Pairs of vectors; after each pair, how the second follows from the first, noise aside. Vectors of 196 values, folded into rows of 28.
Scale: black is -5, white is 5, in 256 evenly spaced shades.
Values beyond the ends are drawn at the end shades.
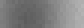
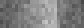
wrapped around.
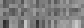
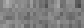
reversed, shrunk.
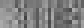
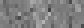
wrapped around, partly zeroed.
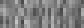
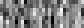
negated, scaled up.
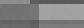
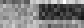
negated, scaled up.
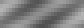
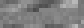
wrapped around, partly zeroed.
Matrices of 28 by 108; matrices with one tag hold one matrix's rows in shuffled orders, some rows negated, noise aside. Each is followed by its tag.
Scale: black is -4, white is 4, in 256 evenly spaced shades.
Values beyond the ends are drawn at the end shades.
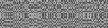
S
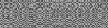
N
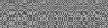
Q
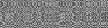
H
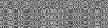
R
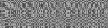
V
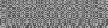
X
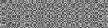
X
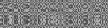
R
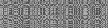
R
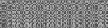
X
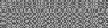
X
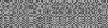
N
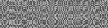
Q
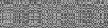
S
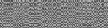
S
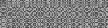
X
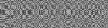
V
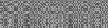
R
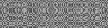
Q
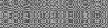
R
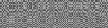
Q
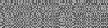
H
